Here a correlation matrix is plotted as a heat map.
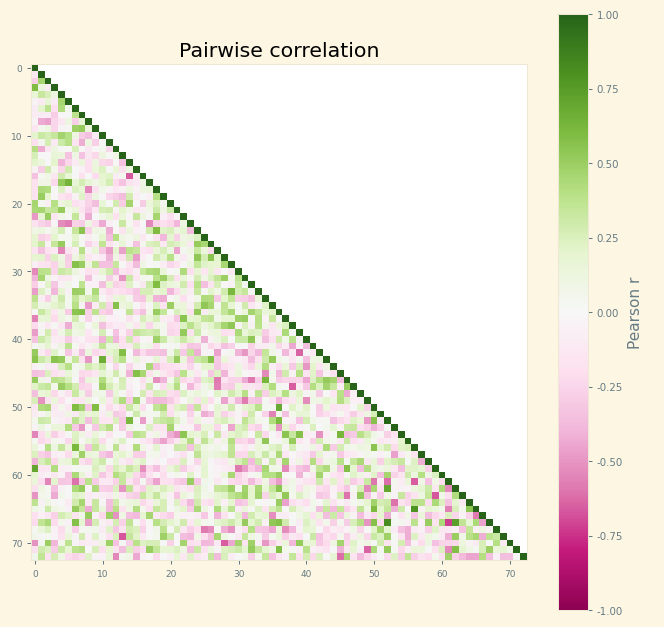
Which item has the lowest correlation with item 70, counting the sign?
28
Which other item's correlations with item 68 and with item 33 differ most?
29
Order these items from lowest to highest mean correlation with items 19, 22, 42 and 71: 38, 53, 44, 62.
44, 53, 38, 62
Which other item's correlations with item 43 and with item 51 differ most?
35
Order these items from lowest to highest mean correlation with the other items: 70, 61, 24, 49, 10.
61, 49, 70, 10, 24
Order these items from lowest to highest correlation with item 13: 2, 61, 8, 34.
8, 2, 34, 61
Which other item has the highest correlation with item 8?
66
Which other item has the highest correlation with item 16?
45
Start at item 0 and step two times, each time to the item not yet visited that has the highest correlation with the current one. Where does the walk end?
46
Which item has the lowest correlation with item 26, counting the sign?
68
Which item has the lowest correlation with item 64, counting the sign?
53
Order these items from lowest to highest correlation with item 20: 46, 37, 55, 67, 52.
55, 37, 46, 67, 52
